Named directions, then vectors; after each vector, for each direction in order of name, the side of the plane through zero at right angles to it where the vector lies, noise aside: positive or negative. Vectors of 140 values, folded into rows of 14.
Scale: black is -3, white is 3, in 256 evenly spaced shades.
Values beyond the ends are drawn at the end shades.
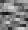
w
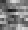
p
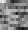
negative, negative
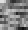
negative, negative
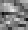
negative, positive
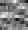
positive, negative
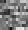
positive, positive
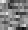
negative, negative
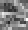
positive, negative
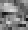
negative, positive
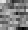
negative, negative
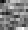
positive, positive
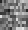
positive, positive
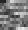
positive, positive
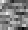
negative, negative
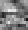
negative, positive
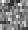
negative, negative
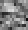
negative, positive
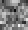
positive, negative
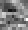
positive, negative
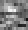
negative, positive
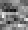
positive, negative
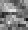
negative, positive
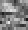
negative, positive
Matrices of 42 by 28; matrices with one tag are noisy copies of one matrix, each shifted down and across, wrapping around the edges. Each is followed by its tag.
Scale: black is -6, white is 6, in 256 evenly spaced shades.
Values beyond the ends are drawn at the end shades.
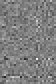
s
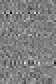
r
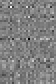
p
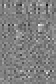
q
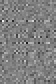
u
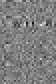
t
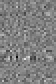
t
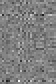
s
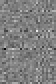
s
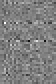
s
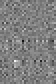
q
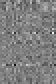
p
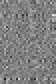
q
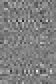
r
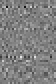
r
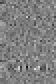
t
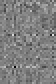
p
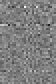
s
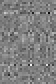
p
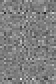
s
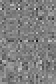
p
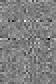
s
